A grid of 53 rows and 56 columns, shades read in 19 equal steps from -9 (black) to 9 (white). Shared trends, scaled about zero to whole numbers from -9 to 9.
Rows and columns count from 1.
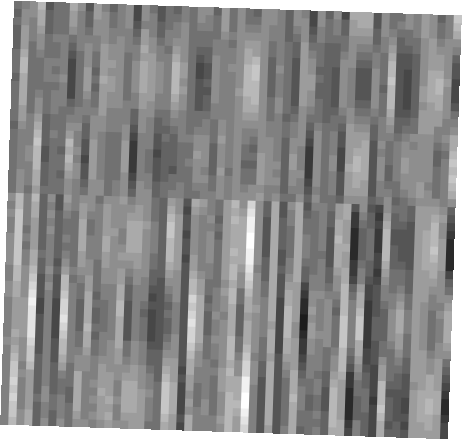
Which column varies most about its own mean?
56
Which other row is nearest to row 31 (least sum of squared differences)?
30
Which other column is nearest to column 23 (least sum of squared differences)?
35
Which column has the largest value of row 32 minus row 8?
24
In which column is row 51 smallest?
44
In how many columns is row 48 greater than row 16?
30
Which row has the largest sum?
50
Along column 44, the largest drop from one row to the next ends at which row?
25
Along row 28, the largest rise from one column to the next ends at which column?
48
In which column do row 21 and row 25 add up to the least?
38
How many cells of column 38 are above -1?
14
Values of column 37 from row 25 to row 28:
3 3 3 3
